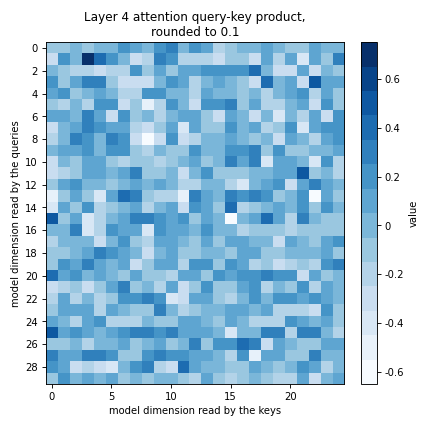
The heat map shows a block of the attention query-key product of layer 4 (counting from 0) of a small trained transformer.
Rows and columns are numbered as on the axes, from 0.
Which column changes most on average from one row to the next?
22
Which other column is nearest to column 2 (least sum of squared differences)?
5
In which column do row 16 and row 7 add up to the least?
8
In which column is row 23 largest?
9
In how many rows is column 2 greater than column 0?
19
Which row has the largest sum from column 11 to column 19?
20
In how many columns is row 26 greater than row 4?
11
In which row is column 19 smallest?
6
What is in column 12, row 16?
0
